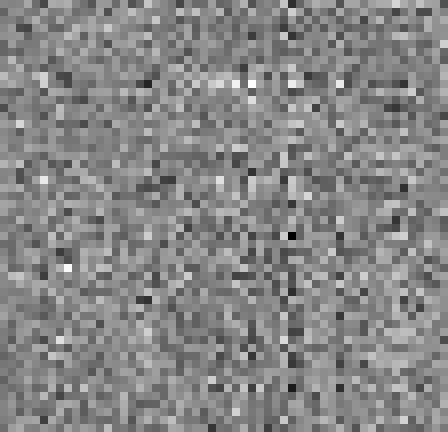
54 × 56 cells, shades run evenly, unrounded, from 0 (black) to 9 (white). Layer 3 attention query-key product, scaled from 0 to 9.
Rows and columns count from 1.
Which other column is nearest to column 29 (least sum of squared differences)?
1
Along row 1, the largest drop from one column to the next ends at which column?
37
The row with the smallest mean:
4
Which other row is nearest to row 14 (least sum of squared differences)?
25
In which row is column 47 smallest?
11
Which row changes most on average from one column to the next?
49
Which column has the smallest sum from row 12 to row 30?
42
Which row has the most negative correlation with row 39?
13
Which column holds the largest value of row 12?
52
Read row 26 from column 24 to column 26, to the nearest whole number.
5 3 6
